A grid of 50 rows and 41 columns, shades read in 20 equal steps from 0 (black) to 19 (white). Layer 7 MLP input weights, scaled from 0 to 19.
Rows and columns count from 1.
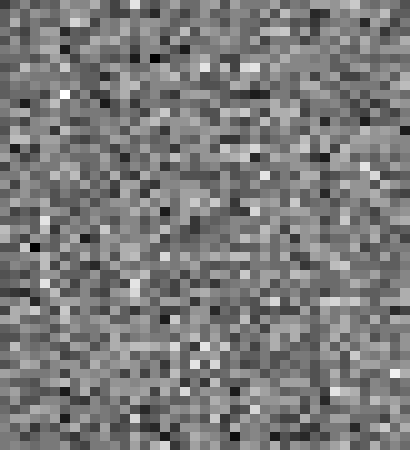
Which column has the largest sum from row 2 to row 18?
29
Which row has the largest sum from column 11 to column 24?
39
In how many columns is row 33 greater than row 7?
18
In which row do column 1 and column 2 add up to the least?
33
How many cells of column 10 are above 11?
3
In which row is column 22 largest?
41
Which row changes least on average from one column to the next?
37
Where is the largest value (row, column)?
11, 7
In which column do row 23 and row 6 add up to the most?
30
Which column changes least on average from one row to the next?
32
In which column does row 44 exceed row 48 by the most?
36
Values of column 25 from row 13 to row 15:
15 5 8
